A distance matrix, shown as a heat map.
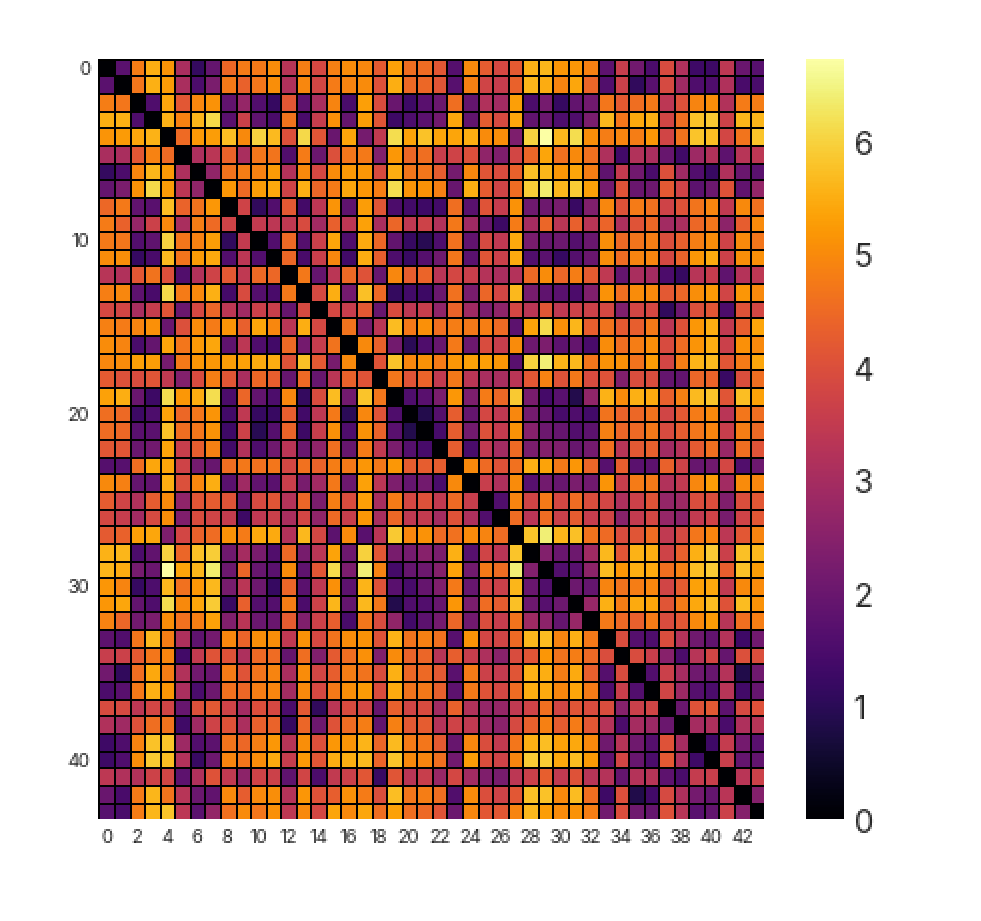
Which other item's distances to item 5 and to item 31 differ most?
19
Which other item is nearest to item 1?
35
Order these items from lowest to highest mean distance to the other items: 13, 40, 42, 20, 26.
20, 26, 13, 42, 40
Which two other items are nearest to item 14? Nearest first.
37, 41
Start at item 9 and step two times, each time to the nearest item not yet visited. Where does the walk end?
25
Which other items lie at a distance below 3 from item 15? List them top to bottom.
4, 17, 27
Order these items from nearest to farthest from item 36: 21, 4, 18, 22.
18, 22, 21, 4
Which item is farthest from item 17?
29
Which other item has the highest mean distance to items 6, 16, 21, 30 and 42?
4
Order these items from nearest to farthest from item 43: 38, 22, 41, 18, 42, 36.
36, 42, 38, 41, 22, 18
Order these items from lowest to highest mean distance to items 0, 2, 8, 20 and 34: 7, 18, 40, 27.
18, 40, 7, 27
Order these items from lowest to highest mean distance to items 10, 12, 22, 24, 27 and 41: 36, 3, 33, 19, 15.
3, 19, 15, 36, 33
